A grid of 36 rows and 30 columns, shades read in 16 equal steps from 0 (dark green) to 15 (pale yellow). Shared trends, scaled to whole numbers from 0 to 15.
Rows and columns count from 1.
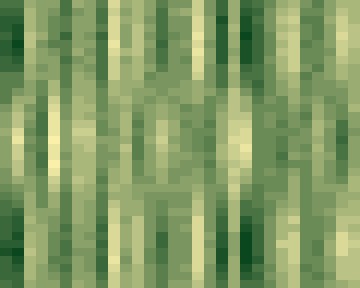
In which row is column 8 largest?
17
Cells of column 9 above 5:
12
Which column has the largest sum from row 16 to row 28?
5
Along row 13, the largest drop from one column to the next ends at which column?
6
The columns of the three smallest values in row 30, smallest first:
21, 2, 19
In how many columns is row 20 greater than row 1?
16
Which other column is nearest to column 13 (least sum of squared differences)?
15
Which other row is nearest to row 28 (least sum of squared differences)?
35
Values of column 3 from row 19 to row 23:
6 7 7 7 8
